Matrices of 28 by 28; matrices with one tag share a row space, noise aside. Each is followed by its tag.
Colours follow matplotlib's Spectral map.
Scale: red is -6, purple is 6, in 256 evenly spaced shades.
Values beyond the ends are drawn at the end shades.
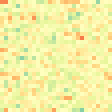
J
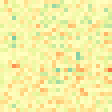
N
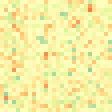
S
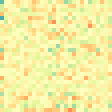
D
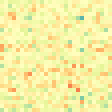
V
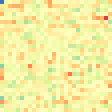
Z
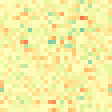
D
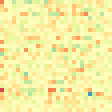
D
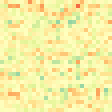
N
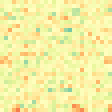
J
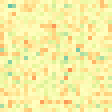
V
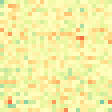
V
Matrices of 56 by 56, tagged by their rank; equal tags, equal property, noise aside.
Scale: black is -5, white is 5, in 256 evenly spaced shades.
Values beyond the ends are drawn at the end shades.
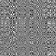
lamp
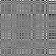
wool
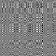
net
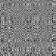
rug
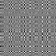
wool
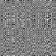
lamp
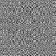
lamp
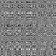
lamp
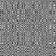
rug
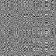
rug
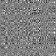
rug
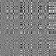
net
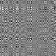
rug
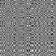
rug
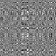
lamp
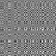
net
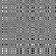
wool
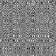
lamp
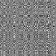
rug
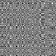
rug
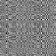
net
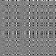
wool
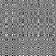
net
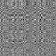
rug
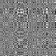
rug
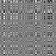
net
